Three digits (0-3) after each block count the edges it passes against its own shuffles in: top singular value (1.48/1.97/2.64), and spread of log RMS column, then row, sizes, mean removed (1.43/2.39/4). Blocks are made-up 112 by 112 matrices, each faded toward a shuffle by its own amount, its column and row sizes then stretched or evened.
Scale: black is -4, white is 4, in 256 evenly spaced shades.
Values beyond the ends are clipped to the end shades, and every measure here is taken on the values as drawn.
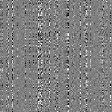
3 3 1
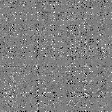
0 2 2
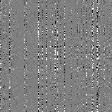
2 3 1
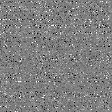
0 1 2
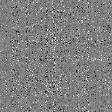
0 2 1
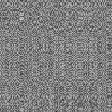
3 1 0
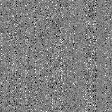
1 2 0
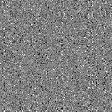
2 1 0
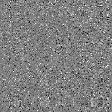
2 1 0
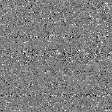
0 1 2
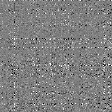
0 2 2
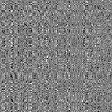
3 2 1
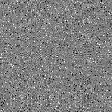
2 0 0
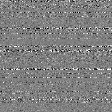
1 0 3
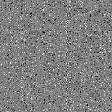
2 1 0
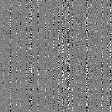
2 3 1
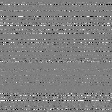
2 0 3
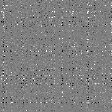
1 2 2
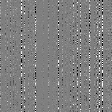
3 3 0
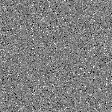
0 1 0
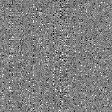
2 2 0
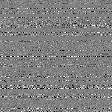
2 0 3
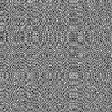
3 0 1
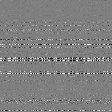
3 0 3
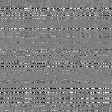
3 0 3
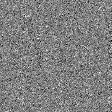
0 1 0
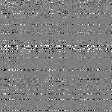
2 2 3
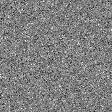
0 0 0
